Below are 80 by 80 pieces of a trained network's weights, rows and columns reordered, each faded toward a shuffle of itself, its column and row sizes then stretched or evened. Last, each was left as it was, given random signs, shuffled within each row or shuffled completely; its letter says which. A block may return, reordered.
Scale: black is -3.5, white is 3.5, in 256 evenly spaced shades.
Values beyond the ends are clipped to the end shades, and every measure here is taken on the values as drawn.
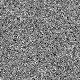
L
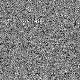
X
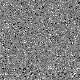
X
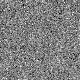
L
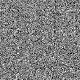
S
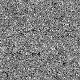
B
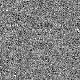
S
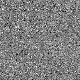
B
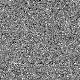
B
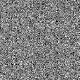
S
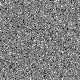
L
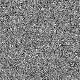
B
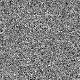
X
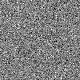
L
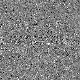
X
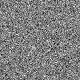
L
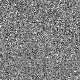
X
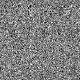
S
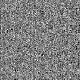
S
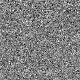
B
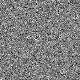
X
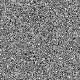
X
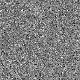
X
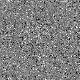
X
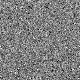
B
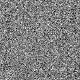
X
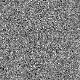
X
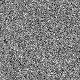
L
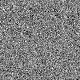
B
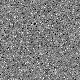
L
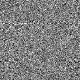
S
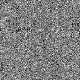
S
